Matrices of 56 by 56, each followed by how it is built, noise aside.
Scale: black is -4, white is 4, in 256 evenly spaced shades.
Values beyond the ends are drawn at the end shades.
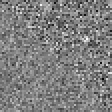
upper triangular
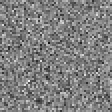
noise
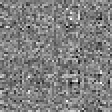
low rank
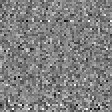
uneven rows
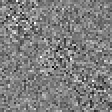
block diagonal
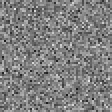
noise
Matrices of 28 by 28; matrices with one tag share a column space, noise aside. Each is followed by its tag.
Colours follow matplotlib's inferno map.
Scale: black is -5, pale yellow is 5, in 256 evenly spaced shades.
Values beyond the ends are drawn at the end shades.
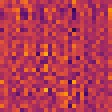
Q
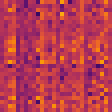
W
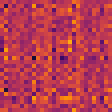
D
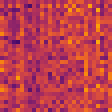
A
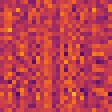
Q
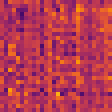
Q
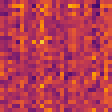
A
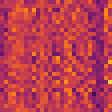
Q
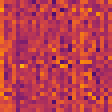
W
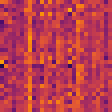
W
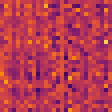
A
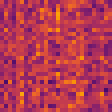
Q
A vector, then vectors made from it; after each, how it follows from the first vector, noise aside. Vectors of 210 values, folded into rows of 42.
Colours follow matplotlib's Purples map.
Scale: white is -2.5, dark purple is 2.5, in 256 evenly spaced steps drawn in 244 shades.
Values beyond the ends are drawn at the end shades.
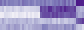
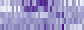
wrapped around, partly zeroed.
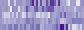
wrapped around, partly zeroed.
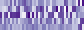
sign-scrambled.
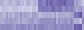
wrapped around, shrunk.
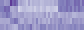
wrapped around, shrunk.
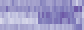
wrapped around, shrunk.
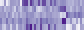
wrapped around, partly zeroed.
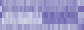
wrapped around, shrunk.
